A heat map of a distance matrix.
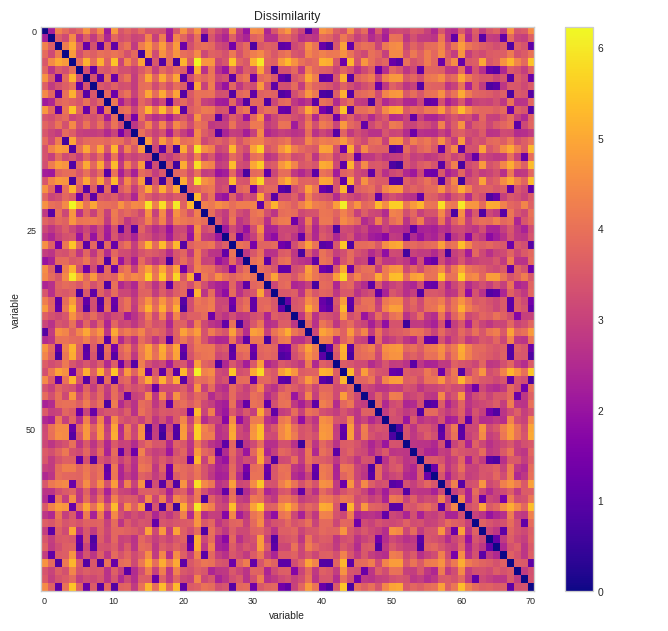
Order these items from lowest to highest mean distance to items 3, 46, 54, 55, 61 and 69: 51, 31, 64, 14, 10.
64, 14, 51, 10, 31
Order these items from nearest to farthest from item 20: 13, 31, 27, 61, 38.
27, 13, 31, 61, 38
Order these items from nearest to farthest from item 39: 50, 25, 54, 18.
18, 25, 50, 54
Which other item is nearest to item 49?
61
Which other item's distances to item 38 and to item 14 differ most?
3
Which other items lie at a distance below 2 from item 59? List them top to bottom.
1, 23, 63, 66
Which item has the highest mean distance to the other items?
22
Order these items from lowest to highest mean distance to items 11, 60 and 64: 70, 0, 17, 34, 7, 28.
17, 7, 28, 0, 34, 70
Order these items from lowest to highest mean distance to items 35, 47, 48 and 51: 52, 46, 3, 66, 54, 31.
54, 52, 66, 46, 3, 31
